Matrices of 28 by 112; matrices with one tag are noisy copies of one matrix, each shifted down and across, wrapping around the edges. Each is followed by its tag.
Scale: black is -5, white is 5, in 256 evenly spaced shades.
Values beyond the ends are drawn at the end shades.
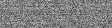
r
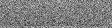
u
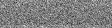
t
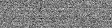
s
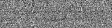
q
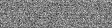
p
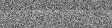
t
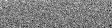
t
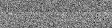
t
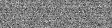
r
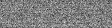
r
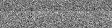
t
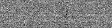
s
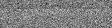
u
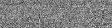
q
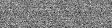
r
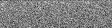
t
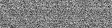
r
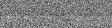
t
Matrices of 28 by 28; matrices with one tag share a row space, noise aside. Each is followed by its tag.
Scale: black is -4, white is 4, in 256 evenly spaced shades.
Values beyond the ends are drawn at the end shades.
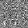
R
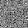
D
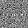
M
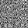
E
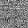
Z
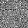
E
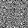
M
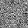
D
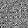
E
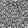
R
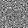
M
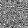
D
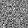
M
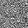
D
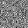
E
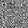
M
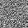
D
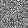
D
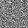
M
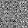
E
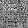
Z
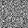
M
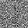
R
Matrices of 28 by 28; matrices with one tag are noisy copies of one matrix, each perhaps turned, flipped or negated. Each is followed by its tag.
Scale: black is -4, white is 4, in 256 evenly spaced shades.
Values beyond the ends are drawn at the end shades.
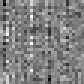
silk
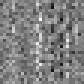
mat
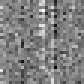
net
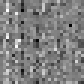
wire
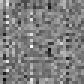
silk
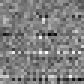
silk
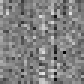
net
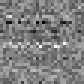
mat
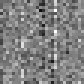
net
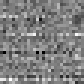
silk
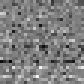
wire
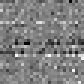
net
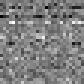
wire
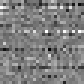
silk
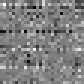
silk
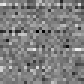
silk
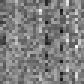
wire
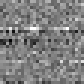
net
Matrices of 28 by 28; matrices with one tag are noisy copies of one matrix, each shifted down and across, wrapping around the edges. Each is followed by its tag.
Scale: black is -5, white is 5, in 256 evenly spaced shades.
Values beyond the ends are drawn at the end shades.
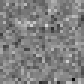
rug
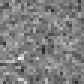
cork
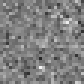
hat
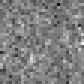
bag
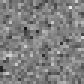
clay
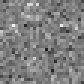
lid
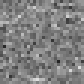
lid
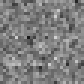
rug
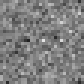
clay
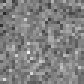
bag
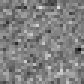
clay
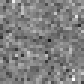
bag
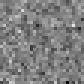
rug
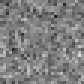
bag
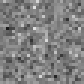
rug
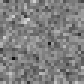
hat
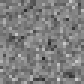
clay
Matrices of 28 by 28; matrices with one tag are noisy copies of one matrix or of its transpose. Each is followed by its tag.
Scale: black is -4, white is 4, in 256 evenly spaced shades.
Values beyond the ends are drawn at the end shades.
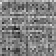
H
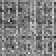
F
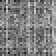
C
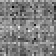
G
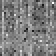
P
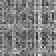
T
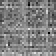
C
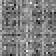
G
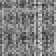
T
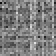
F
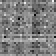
T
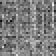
F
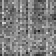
P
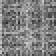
G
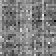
G
